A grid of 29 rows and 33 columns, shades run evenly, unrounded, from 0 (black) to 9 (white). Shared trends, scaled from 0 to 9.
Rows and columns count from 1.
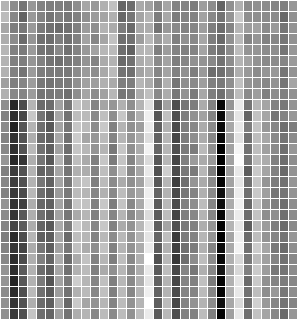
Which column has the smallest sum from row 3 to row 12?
25
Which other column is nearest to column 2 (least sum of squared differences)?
20
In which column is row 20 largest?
27
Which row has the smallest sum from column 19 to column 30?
10
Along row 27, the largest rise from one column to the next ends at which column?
26
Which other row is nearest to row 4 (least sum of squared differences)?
9
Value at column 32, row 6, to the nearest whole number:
5
